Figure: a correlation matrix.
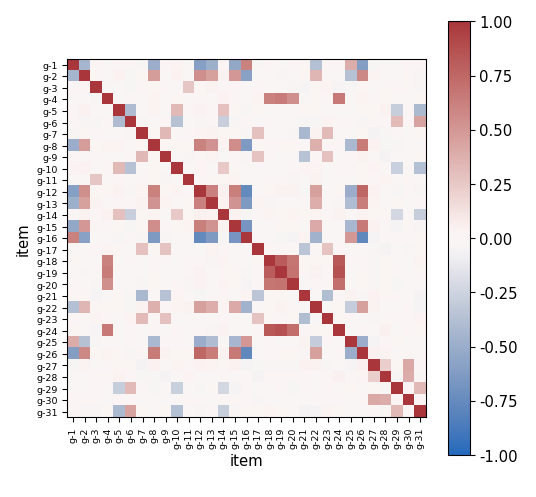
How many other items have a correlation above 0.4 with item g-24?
4
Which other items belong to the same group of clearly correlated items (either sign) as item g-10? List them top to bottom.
g-5, g-6, g-14, g-29, g-31
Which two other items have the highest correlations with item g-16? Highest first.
g-1, g-25
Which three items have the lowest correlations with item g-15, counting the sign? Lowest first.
g-16, g-1, g-25
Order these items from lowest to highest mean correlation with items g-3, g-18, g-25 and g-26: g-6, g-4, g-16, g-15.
g-16, g-6, g-15, g-4
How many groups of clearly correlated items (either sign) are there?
6
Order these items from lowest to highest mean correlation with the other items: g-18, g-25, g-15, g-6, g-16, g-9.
g-16, g-25, g-6, g-9, g-15, g-18
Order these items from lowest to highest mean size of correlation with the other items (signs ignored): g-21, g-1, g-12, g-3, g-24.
g-3, g-21, g-24, g-1, g-12
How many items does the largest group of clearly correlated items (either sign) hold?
10
